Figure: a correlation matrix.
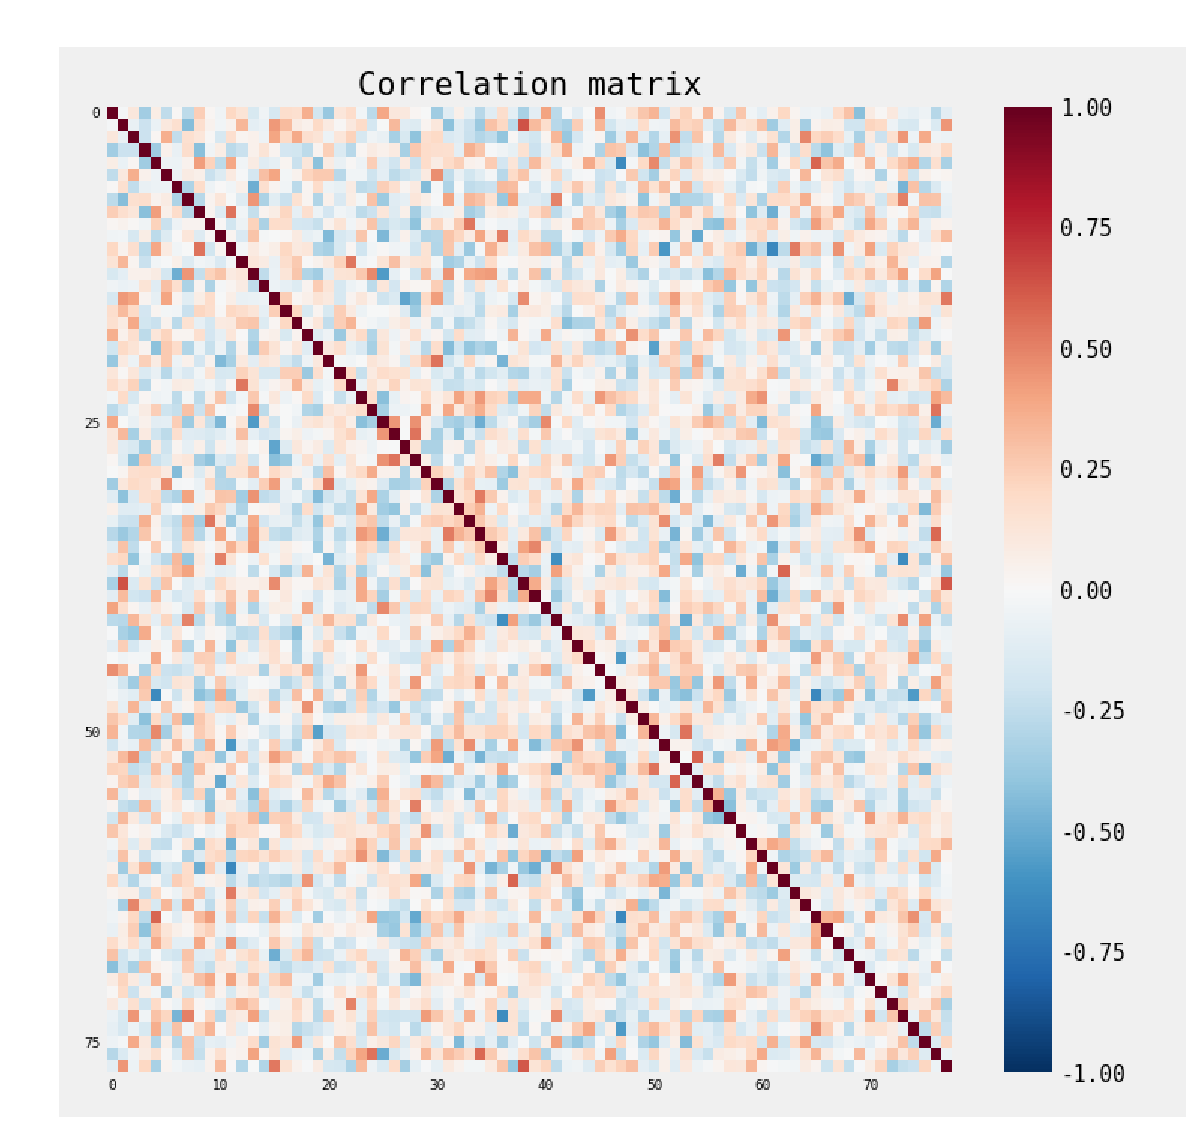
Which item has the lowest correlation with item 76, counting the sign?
25
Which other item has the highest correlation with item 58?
29
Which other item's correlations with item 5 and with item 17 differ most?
30
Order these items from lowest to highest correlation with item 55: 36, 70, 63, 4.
70, 4, 63, 36
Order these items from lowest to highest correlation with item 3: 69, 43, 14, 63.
63, 43, 14, 69
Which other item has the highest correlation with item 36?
10
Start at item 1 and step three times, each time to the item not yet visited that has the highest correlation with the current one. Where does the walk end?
15
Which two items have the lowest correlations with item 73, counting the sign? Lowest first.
36, 6
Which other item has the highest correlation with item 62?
37
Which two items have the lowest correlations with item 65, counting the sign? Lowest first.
47, 28
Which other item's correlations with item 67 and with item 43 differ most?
11
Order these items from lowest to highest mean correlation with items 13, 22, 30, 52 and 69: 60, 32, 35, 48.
48, 32, 35, 60
